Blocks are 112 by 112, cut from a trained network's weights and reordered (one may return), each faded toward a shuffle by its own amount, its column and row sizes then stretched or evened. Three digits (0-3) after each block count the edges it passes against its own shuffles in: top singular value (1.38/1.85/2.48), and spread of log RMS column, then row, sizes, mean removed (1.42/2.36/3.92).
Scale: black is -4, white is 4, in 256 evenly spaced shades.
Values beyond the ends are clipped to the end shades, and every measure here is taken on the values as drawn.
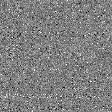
0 1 1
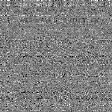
2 1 2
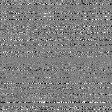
1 0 3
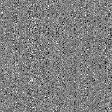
2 2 0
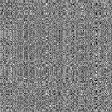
3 2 1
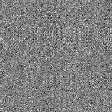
2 0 1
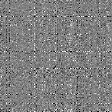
2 2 2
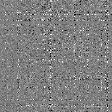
1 2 2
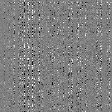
1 3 1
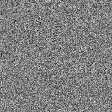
1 1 0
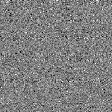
2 0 1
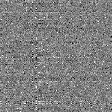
2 1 1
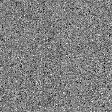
0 1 0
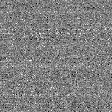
2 0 1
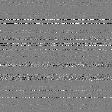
2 0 3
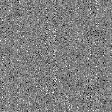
1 2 0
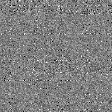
0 1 2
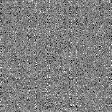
1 2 0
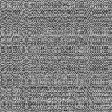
3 0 1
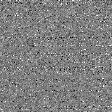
0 0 2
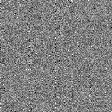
2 1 0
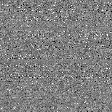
1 0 2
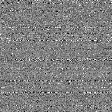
2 0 2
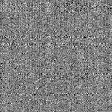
2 0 2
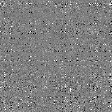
0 2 2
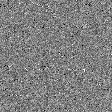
0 0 1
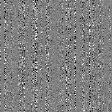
0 3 0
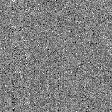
1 1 0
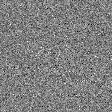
0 0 1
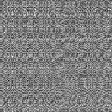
3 1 1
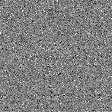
1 0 1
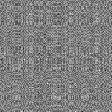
3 0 1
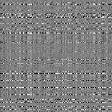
3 1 3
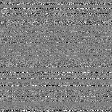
1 0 3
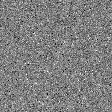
0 0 0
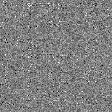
1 1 1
